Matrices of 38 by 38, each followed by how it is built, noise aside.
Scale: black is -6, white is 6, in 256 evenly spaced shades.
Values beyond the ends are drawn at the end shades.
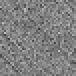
Toeplitz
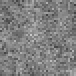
smooth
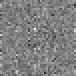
uneven columns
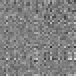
low rank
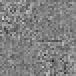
block diagonal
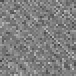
Toeplitz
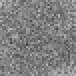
smooth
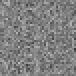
blocks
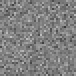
noise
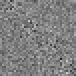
block diagonal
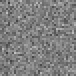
noise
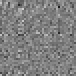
low rank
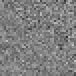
upper triangular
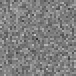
noise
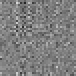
low rank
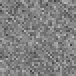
Toeplitz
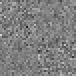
block diagonal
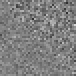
upper triangular
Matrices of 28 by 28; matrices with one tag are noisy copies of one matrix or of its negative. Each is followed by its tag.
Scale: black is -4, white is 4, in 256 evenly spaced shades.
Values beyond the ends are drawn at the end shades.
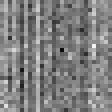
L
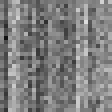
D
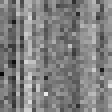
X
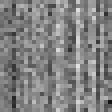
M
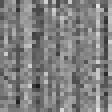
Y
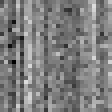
X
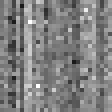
X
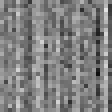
Y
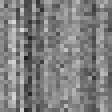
X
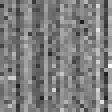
Y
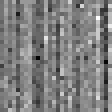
Y
